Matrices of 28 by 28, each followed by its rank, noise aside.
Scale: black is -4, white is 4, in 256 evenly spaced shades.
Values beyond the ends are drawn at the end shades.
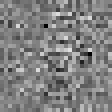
six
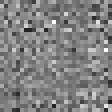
five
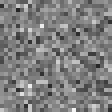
seven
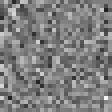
seven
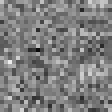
seven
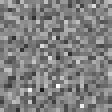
seven
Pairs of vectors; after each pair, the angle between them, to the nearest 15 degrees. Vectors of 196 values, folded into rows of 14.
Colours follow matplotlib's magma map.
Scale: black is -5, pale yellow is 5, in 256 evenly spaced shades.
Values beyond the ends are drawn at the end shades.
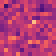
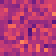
105 degrees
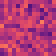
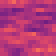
90 degrees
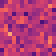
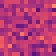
75 degrees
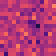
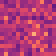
135 degrees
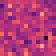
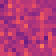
30 degrees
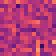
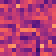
150 degrees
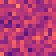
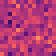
30 degrees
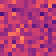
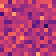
45 degrees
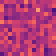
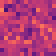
60 degrees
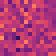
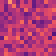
135 degrees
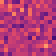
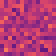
60 degrees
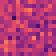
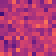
120 degrees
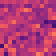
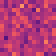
75 degrees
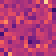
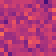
150 degrees
